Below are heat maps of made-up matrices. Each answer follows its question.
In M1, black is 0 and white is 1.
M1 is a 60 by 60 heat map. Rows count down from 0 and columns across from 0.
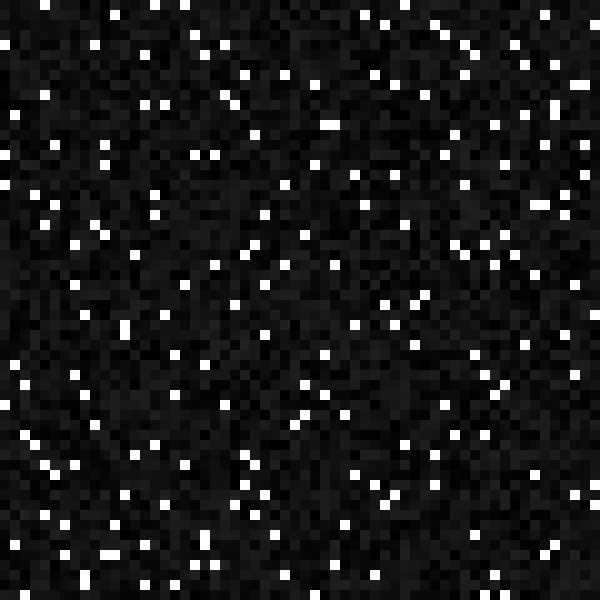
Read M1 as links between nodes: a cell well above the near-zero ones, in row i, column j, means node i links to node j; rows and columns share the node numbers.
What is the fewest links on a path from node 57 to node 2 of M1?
4
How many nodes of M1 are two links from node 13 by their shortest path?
4
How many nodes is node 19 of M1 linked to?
3
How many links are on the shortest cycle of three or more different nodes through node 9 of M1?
3
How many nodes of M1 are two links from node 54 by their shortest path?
7
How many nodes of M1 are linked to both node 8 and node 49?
2
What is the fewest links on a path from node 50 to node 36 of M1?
6
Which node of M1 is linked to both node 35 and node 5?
node 47
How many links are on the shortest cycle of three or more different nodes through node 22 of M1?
3
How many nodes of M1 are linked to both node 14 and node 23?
1
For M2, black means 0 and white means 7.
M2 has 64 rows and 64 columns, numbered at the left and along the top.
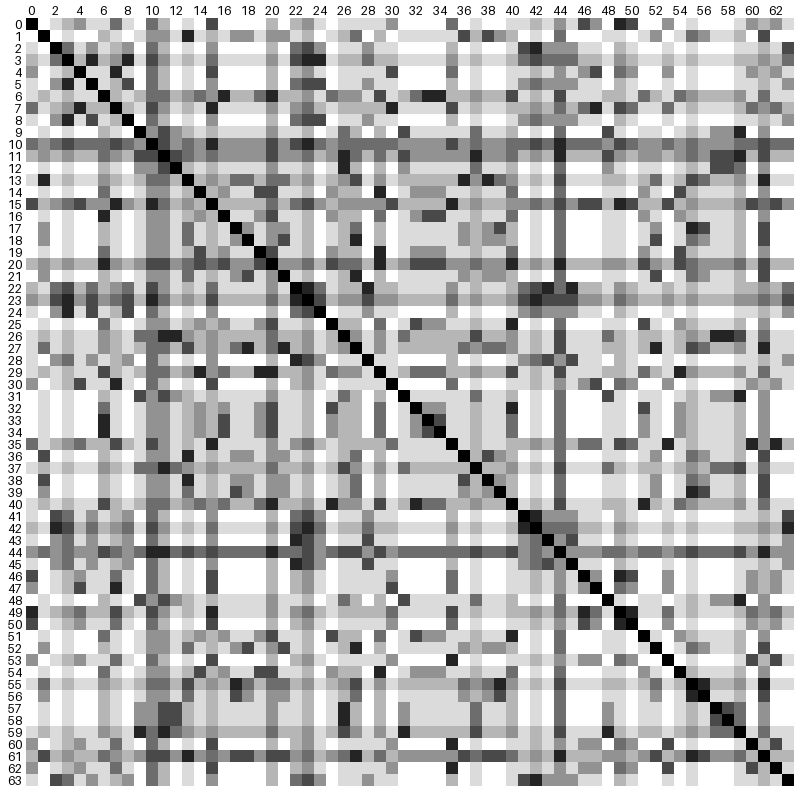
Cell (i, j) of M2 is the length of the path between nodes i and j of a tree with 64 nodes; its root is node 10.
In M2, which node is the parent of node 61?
44
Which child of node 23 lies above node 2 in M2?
42
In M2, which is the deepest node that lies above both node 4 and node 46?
15
